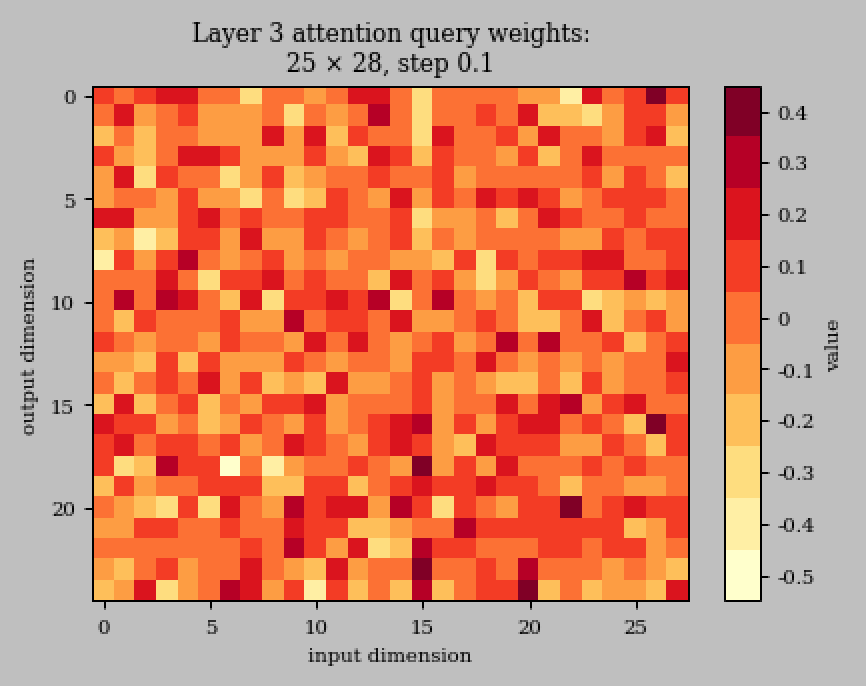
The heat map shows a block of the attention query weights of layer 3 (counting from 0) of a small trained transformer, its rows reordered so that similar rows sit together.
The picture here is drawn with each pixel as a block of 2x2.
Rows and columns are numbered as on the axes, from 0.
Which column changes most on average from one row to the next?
1
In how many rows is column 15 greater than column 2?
14
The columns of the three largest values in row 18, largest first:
15, 3, 19
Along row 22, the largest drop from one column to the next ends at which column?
13
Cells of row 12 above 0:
9
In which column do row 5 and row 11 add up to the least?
7
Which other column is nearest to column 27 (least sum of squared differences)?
24
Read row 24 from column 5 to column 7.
0 0.3 0.2
